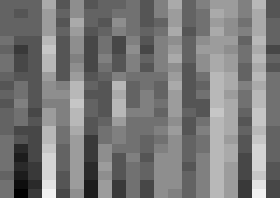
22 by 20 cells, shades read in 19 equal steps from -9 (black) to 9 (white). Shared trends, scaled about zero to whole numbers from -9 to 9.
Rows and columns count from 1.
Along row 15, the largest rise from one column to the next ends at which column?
4
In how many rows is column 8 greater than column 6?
1
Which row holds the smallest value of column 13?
22
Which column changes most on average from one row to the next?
9
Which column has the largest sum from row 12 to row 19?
19
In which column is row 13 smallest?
3
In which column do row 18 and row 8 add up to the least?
2
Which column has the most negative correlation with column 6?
15
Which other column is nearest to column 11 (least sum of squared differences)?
20
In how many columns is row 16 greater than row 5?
6
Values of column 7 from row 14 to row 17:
-3 -3 -5 -5
